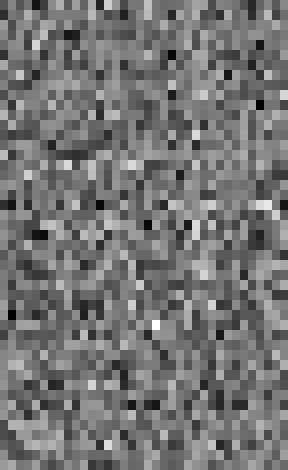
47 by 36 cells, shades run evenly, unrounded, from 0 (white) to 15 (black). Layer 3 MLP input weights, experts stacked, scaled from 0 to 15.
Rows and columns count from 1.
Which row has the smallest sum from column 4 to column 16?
45
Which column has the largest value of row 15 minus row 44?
7
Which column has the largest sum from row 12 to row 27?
32
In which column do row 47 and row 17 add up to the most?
14
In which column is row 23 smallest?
25
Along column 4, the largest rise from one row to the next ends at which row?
19
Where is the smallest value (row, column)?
33, 20
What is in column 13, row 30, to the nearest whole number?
10
